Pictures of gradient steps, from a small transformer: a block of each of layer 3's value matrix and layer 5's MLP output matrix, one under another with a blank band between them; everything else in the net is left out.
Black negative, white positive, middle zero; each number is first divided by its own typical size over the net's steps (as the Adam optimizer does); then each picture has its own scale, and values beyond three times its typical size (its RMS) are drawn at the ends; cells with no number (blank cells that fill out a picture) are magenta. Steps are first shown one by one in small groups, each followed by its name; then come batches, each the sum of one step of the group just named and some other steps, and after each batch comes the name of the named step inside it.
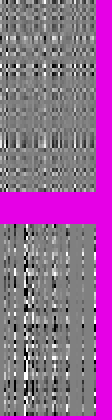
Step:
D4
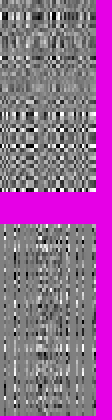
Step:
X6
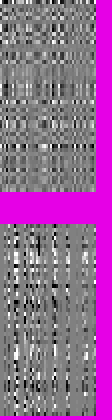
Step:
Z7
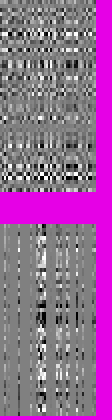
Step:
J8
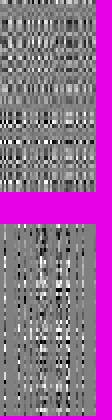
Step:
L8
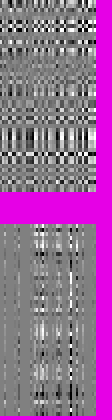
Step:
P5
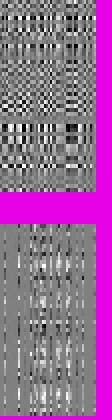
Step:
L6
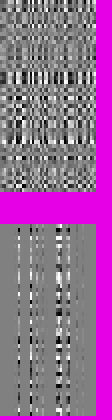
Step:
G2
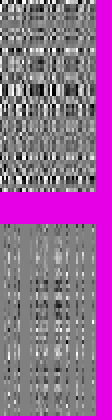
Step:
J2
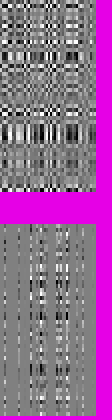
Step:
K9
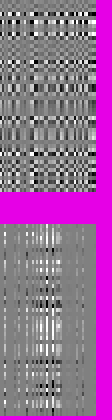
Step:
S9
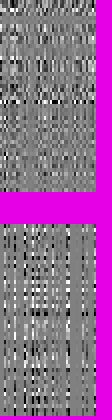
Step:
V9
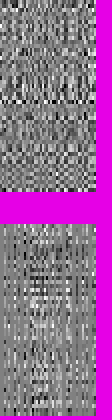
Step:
V9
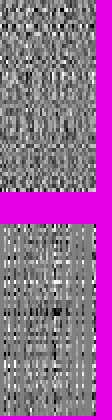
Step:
X6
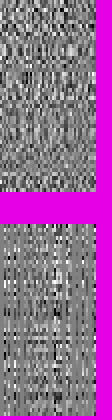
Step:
X6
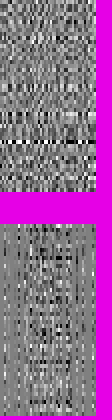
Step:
L8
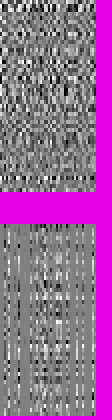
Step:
J2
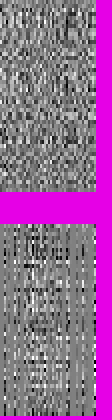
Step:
L8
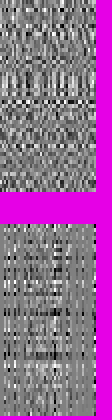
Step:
X6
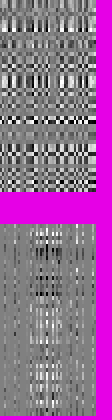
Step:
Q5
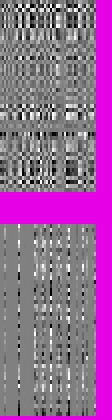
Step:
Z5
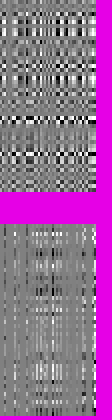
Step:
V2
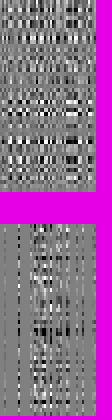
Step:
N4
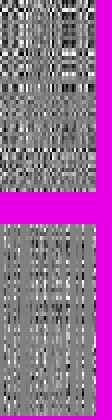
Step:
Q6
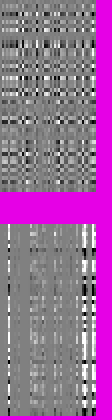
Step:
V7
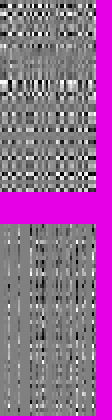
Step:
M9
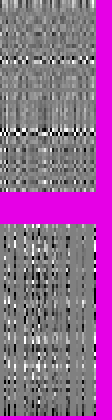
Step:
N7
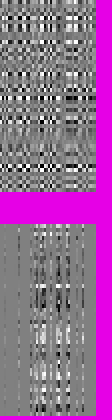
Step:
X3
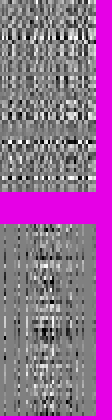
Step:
N4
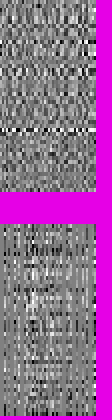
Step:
Q5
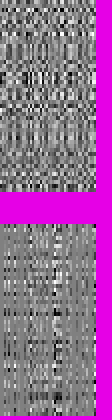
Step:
V2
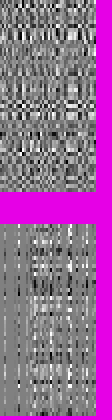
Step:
Z5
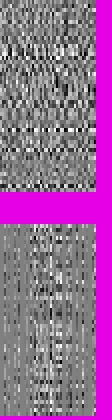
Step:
Q6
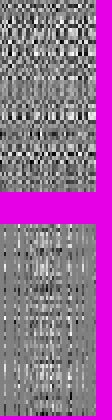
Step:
Z5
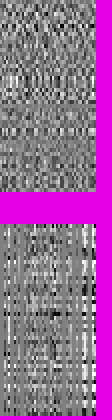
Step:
V7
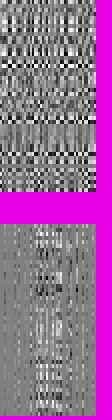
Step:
Q5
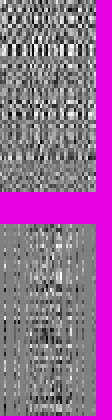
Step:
N4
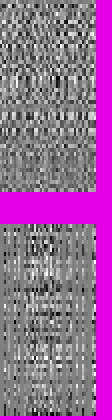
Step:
V2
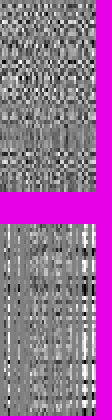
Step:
V7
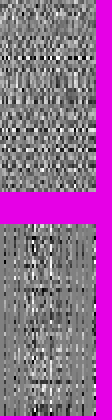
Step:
X3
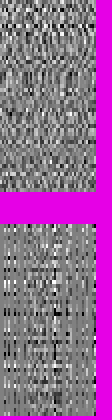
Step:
N4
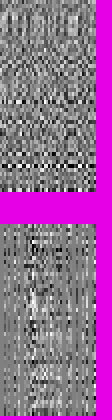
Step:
X3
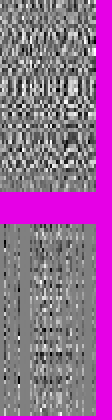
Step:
N4
